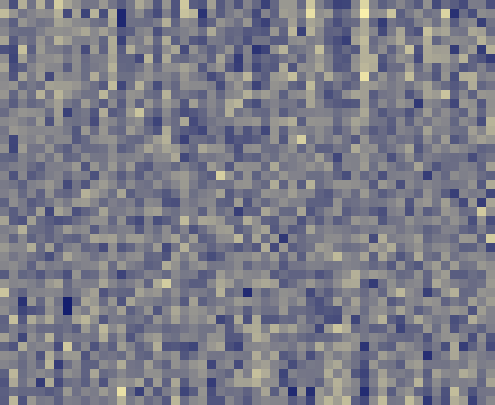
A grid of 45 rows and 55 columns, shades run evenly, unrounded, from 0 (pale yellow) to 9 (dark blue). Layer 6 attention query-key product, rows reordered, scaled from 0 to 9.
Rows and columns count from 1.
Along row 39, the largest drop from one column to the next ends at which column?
8
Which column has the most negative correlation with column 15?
42
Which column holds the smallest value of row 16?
34
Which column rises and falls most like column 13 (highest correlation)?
41
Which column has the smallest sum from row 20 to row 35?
25
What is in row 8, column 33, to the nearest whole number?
7
